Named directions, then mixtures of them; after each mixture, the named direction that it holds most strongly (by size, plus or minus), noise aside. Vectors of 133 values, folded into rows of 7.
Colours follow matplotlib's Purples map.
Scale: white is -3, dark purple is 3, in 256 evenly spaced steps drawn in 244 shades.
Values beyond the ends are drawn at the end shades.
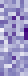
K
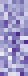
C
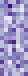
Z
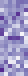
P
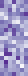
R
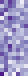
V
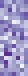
R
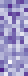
P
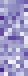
P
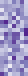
C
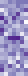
P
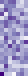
V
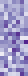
C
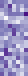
R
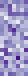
R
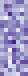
C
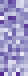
V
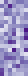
Z
